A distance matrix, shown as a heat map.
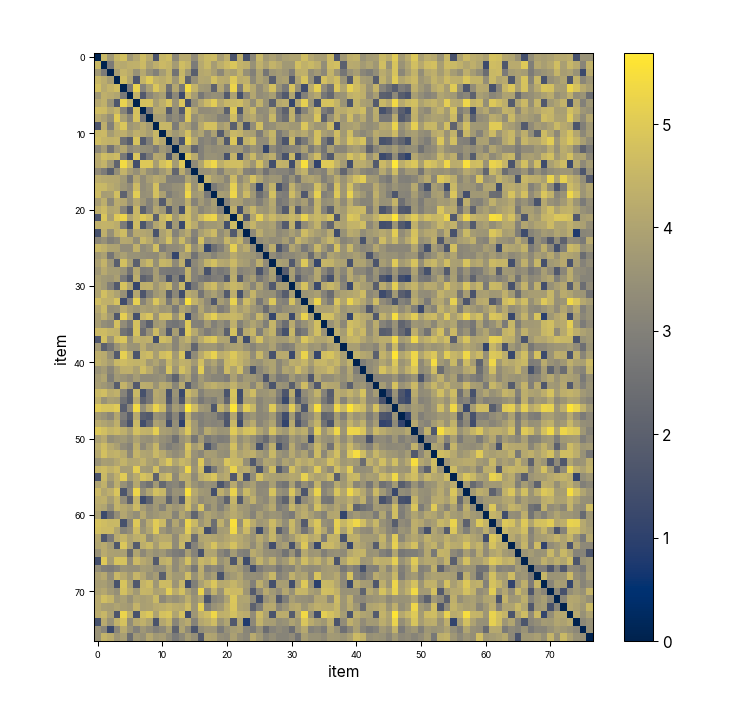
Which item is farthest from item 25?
21
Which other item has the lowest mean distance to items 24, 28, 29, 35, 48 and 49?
47
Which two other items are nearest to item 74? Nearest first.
23, 55
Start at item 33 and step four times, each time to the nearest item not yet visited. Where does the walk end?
12
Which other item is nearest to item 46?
57
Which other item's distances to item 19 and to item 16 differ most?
68
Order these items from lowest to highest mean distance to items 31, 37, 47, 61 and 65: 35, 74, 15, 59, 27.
35, 74, 15, 27, 59
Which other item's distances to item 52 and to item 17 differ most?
54
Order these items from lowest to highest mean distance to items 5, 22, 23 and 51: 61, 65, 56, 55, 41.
65, 56, 55, 61, 41
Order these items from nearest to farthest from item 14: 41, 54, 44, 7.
41, 44, 7, 54
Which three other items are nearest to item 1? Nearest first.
60, 63, 38
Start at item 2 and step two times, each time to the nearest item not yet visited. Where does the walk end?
15
